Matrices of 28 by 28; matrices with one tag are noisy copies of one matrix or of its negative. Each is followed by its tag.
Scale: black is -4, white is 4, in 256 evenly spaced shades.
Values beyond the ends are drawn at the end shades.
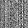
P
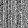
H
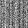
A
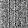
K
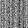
A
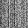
K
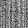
A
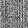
P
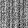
A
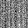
A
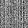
P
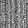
A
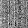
K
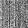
K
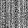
A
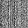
K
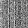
K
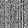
P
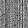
P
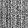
H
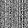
P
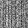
H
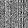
P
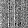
K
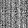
A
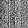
K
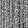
A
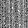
A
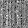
H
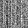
H
